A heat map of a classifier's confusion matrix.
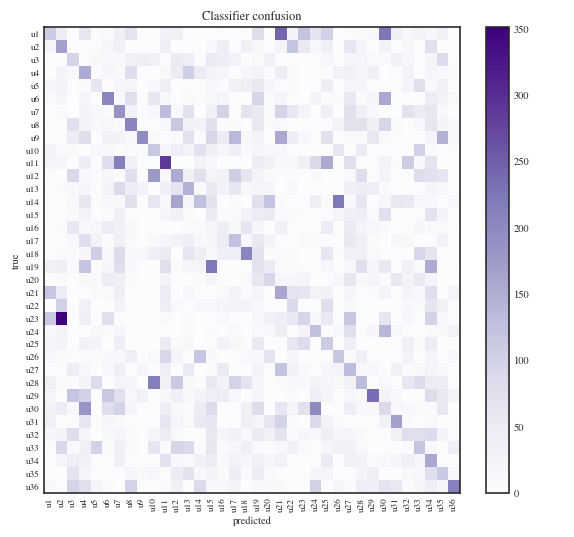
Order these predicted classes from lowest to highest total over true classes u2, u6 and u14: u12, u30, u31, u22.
u31, u22, u12, u30
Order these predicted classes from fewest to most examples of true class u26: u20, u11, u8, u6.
u6, u8, u20, u11
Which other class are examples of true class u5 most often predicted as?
u33
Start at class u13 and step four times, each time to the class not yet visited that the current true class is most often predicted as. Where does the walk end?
u23
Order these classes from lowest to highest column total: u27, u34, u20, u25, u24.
u20, u24, u25, u27, u34
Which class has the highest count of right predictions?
u11
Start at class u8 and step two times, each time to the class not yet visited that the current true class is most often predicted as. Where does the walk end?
u10
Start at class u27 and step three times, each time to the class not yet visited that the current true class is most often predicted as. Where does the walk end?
u30
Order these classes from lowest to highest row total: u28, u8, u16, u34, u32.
u16, u34, u32, u8, u28
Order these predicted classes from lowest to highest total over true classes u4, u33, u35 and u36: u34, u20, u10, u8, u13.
u20, u10, u34, u8, u13
